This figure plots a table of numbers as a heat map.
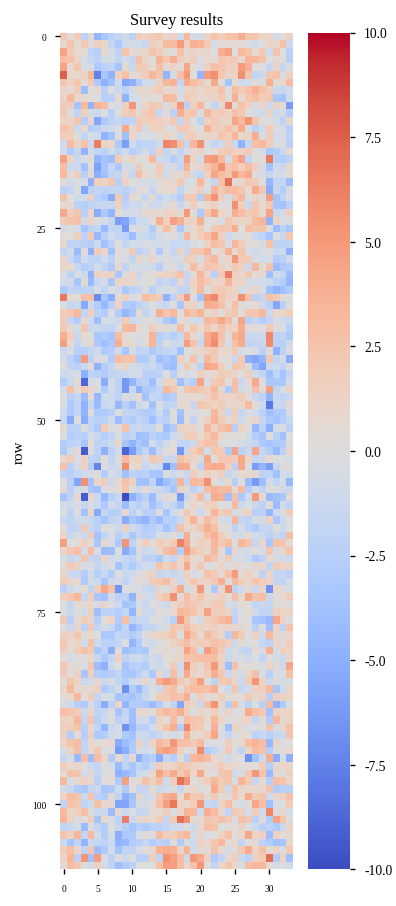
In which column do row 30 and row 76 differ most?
31
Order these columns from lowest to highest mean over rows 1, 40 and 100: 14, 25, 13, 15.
14, 25, 13, 15
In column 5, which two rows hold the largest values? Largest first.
14, 107
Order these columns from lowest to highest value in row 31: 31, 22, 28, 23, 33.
33, 22, 31, 28, 23
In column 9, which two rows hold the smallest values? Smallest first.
60, 54
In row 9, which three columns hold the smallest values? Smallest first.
33, 4, 2
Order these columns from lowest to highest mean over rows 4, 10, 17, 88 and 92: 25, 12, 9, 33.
9, 33, 12, 25
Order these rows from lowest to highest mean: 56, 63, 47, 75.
63, 47, 56, 75
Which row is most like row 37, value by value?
59
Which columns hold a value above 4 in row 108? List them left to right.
15, 16, 20
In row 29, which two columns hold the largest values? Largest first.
25, 22
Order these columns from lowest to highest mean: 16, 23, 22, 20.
16, 20, 23, 22
